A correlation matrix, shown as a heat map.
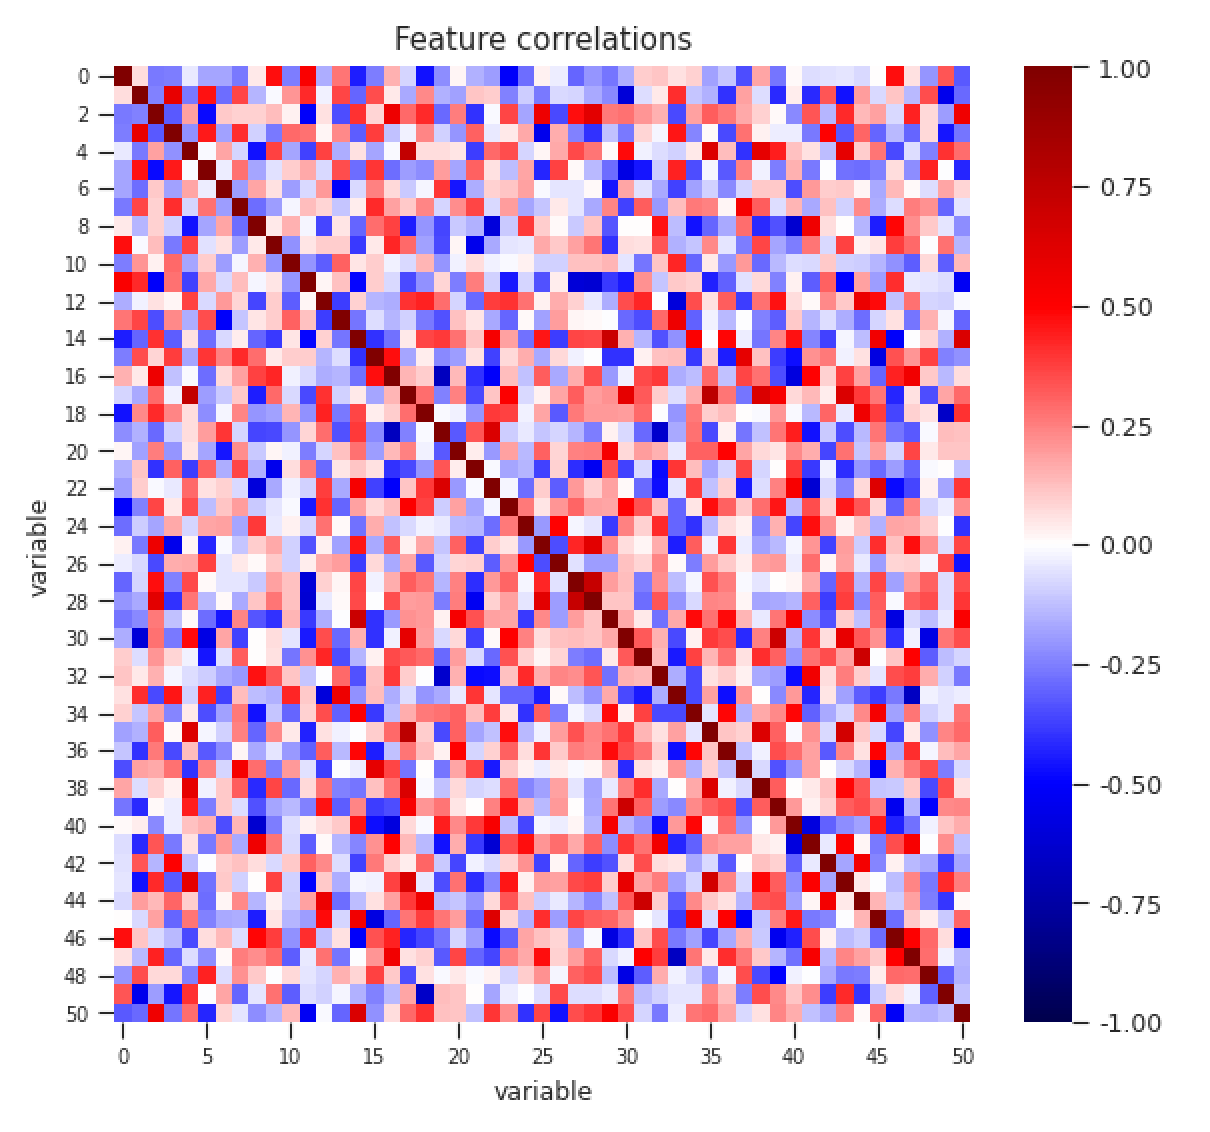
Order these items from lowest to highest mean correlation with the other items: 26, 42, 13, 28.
13, 42, 26, 28
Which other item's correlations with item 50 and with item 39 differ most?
26
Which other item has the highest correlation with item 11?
0
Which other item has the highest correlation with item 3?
1
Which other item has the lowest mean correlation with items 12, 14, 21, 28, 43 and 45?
11
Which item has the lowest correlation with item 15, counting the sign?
45
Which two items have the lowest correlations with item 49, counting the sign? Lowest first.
18, 1
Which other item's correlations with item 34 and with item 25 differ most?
28
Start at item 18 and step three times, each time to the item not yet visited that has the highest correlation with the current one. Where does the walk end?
47
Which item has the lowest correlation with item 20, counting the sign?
6
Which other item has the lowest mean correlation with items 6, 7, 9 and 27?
21
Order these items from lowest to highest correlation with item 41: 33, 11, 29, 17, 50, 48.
33, 11, 29, 50, 48, 17
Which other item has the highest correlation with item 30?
39
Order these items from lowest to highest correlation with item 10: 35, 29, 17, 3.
17, 35, 29, 3
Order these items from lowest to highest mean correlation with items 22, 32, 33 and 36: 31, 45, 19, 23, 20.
31, 19, 23, 20, 45
